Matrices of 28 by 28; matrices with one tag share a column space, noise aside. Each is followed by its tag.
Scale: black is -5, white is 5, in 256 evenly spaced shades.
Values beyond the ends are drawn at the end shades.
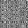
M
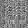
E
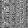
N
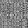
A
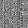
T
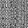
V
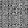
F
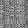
E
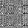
F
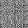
E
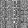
M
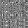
A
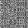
T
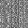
N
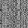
T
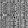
A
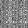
M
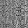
E
